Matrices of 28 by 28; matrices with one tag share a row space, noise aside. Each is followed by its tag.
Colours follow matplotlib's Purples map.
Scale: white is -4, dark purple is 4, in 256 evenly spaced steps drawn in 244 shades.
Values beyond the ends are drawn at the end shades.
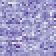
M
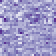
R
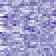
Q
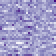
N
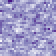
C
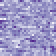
Q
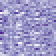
R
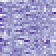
Q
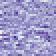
R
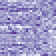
M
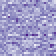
M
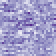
N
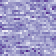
Q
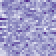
Q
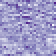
N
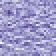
C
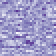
N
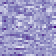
N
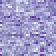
C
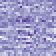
N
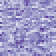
C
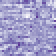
N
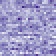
M
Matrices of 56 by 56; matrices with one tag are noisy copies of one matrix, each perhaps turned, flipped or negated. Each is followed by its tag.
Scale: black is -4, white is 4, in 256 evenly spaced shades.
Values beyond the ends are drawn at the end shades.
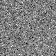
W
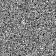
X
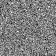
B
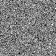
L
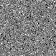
W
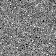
X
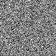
W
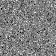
X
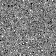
L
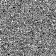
X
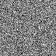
B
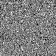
B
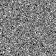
W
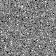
B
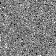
L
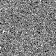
L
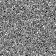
W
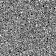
X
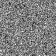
X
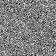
L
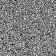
B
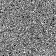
L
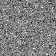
X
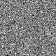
B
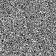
B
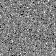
B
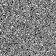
W
